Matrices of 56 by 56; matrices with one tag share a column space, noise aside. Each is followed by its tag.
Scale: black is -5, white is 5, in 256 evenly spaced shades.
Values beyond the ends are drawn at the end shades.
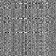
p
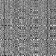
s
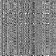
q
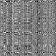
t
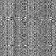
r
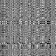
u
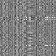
r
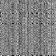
q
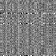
q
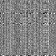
q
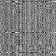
t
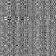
r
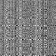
s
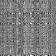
q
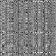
t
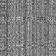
r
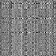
p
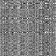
p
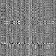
u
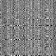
s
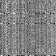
q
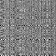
s
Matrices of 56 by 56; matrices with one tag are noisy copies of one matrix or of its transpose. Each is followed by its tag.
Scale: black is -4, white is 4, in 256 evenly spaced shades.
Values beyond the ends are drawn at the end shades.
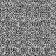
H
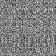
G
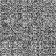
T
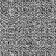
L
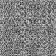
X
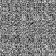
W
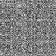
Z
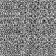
X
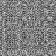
H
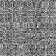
T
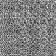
X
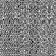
X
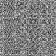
X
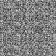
W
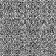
X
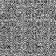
Z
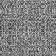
L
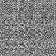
X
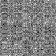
T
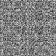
W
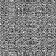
L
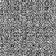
Z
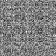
W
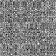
T
